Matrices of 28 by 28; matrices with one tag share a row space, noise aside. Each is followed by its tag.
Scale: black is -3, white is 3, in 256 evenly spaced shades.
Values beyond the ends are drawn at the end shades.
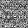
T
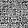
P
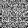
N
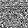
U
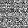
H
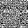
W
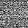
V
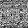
W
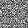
N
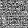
V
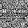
N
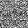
W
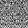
T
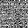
H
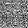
U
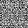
N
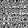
V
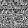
U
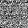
P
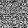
W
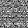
U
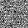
T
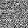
H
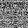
U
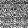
T
